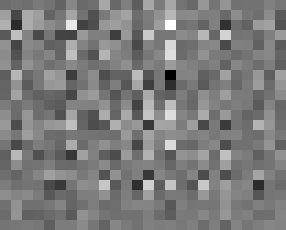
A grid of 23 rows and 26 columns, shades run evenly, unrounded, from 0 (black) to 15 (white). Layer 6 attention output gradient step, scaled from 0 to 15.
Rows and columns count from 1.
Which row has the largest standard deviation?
3
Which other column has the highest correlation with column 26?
2
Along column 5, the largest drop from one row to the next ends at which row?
19
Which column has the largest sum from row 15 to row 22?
14
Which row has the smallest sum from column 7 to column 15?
8
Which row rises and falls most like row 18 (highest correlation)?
13
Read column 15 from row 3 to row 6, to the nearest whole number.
9 7 7 8
